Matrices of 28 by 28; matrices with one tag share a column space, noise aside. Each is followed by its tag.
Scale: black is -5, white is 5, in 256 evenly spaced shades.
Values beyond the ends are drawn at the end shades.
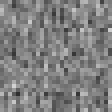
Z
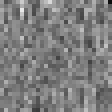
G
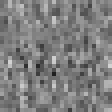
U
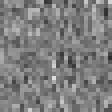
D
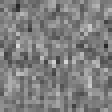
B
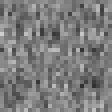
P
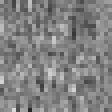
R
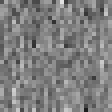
G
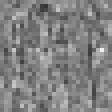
P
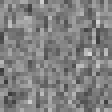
Z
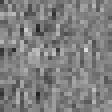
P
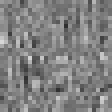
R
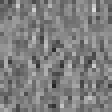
U
